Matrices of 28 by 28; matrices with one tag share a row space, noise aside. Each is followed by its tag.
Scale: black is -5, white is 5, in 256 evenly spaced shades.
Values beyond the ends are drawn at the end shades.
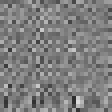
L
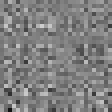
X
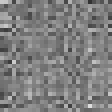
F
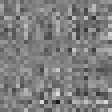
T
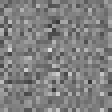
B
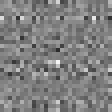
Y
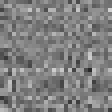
F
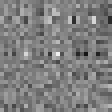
T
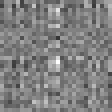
Y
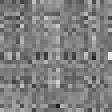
Y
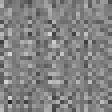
B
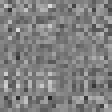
X
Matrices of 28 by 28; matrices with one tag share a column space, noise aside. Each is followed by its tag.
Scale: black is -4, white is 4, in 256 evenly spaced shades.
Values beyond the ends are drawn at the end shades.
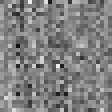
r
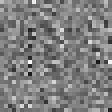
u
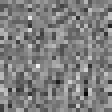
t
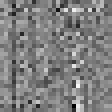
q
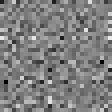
u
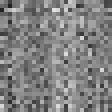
q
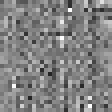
q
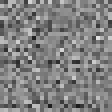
u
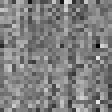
r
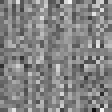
r
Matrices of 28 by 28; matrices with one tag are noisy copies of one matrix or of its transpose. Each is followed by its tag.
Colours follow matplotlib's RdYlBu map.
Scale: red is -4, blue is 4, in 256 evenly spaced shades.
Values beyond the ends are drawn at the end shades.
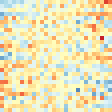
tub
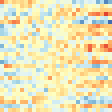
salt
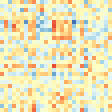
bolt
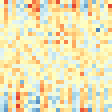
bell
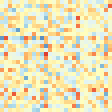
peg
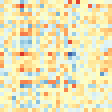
bolt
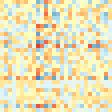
peg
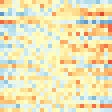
salt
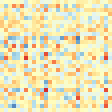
peg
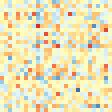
peg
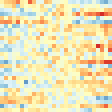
salt
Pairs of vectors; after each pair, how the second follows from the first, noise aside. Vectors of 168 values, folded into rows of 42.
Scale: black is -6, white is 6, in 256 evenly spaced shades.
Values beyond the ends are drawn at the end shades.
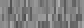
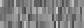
reversed.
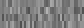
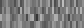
reversed, negated.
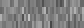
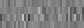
negated, partly zeroed.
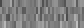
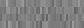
reversed, shrunk.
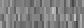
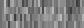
wrapped around, negated.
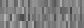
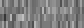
negated.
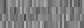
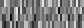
reversed, scaled up.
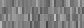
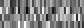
wrapped around, scaled up.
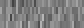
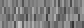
wrapped around, negated.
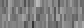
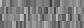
reversed.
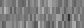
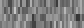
reversed, negated.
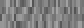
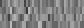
wrapped around, negated.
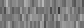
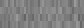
reversed, shrunk.
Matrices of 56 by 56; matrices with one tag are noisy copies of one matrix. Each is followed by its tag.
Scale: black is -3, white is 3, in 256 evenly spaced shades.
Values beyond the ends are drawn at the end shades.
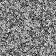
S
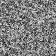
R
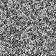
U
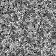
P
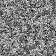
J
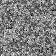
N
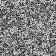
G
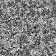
J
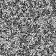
J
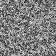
R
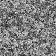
G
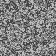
R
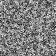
R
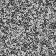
R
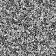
R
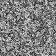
S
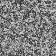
P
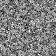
R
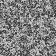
J
